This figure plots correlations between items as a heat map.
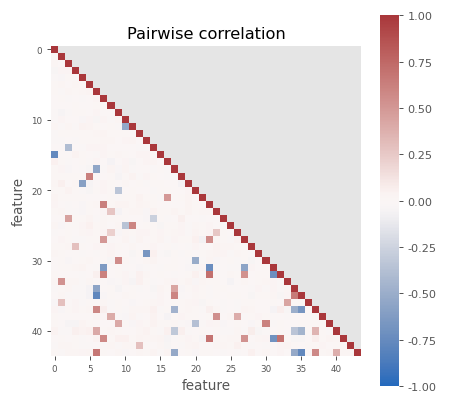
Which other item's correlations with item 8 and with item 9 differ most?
30
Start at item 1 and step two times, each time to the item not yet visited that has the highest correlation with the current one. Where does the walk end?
36
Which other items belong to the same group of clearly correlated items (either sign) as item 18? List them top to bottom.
5
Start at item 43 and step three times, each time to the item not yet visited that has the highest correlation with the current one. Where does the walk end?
40
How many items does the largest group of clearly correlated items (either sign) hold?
7
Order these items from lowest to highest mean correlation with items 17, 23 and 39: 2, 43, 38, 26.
43, 2, 26, 38
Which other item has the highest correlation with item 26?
38
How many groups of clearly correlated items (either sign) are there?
14
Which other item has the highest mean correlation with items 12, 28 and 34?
35
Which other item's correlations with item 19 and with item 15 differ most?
0
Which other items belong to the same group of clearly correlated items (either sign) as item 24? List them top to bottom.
2, 14
